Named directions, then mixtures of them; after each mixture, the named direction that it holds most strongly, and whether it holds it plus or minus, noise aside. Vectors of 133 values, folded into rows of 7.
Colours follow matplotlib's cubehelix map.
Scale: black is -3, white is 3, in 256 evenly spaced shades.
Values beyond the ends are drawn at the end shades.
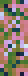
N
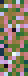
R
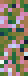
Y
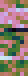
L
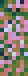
R, plus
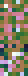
R, plus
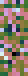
R, minus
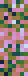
N, plus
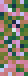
N, minus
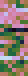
L, plus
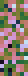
Y, minus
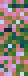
N, minus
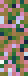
Y, plus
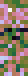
L, plus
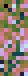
N, plus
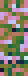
L, plus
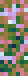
L, plus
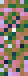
R, minus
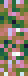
N, minus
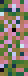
N, plus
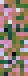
R, minus
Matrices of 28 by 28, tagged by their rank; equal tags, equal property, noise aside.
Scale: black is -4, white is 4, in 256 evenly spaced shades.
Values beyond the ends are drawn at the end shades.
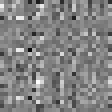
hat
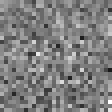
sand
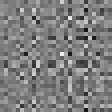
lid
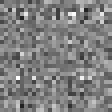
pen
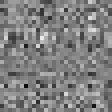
pen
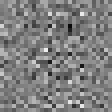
hat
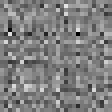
hat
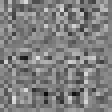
hat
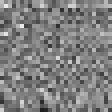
sand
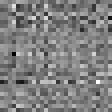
lid
